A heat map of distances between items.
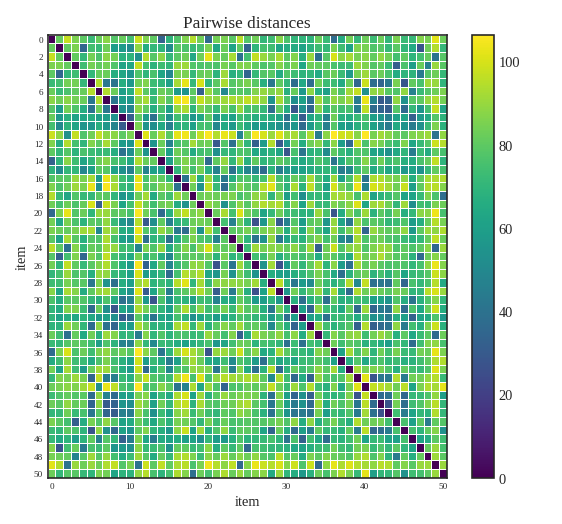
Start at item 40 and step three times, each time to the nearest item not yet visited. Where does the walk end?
16
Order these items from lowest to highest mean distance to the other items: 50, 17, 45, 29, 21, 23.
45, 21, 23, 29, 50, 17
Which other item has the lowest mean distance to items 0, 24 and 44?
34
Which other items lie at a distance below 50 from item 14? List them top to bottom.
0, 20, 36
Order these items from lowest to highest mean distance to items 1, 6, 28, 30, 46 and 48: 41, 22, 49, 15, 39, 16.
15, 41, 22, 16, 39, 49
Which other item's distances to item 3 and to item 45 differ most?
5
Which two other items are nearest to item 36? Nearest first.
20, 0
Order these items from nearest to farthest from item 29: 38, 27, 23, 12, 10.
12, 38, 23, 10, 27
